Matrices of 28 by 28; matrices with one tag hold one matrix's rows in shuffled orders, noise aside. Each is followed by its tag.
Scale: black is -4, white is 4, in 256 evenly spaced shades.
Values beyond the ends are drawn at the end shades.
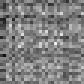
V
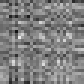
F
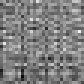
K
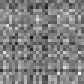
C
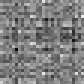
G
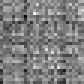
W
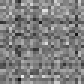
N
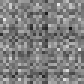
C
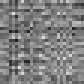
F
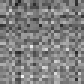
N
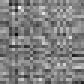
F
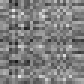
F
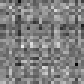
N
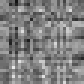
F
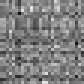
N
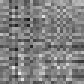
F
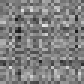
N
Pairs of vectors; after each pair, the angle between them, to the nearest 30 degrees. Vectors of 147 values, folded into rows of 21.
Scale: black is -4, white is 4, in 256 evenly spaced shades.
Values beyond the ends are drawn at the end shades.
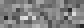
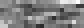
90 degrees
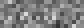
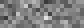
90 degrees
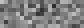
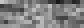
60 degrees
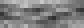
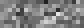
120 degrees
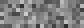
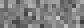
120 degrees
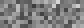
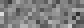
120 degrees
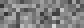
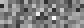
60 degrees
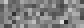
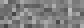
60 degrees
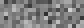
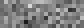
150 degrees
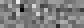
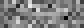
90 degrees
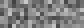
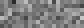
60 degrees
